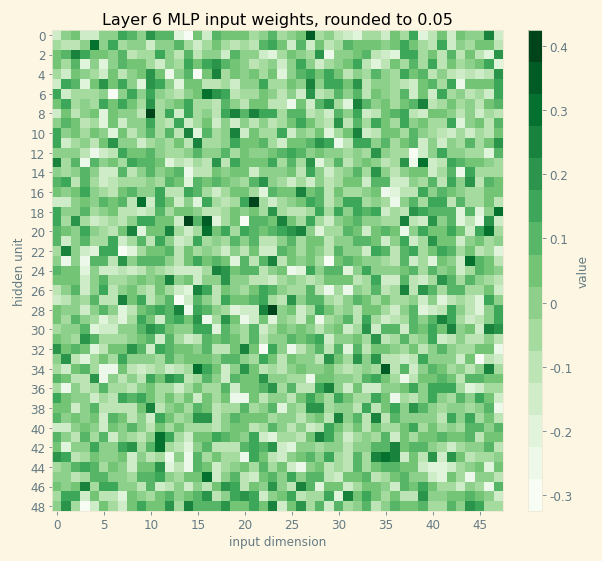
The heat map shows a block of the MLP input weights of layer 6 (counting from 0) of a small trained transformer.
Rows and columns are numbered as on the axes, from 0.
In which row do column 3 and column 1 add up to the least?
23
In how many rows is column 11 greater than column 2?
28
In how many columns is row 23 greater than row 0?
25
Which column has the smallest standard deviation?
2
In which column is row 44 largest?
11
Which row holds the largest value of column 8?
20
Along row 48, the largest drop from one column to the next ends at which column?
24
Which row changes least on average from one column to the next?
12
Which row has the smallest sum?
44
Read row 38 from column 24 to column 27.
-0.2 0 -0.05 0.2
